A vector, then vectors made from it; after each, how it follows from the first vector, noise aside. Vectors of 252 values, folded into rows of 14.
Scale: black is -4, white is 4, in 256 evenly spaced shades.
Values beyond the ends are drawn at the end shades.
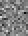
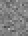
wrapped around, shrunk.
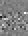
negated, partly zeroed.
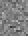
wrapped around, shrunk.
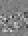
wrapped around, partly zeroed.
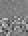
negated, partly zeroed.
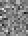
copied.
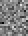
reversed.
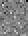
wrapped around, partly zeroed.
